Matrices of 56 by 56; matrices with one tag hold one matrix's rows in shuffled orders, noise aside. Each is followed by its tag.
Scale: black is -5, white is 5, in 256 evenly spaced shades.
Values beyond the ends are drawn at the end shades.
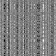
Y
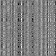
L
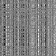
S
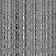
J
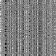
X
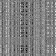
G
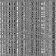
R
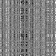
G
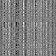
J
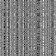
Y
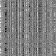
X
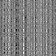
J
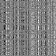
S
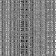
G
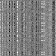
R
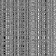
S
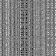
G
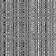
S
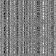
Y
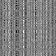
J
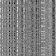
R
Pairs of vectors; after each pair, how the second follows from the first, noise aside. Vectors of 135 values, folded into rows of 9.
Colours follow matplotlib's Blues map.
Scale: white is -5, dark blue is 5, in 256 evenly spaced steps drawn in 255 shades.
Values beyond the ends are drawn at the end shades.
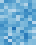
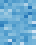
partly zeroed.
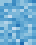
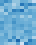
negated, partly zeroed.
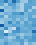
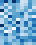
scaled up.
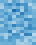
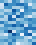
scaled up.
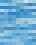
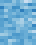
partly zeroed.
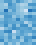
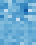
negated, partly zeroed.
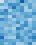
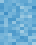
reversed, shrunk.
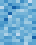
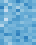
negated, partly zeroed.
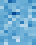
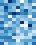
scaled up.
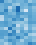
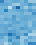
partly zeroed.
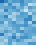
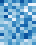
scaled up.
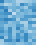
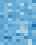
wrapped around, negated, partly zeroed.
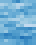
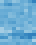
wrapped around, negated, partly zeroed.
